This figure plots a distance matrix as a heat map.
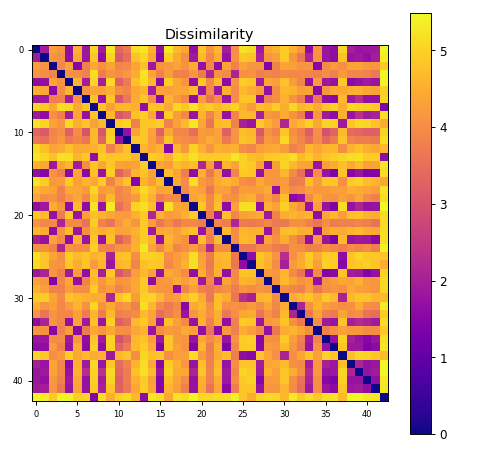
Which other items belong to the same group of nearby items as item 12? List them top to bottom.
16
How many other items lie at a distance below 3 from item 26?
4
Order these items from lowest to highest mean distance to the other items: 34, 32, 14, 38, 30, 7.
38, 34, 32, 14, 30, 7
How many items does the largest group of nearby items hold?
16
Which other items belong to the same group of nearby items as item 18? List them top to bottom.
31, 32
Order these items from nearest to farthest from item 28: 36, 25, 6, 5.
5, 6, 36, 25
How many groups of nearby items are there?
9
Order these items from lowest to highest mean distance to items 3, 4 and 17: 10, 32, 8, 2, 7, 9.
8, 10, 32, 2, 9, 7
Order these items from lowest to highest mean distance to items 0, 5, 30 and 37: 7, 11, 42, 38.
38, 11, 7, 42
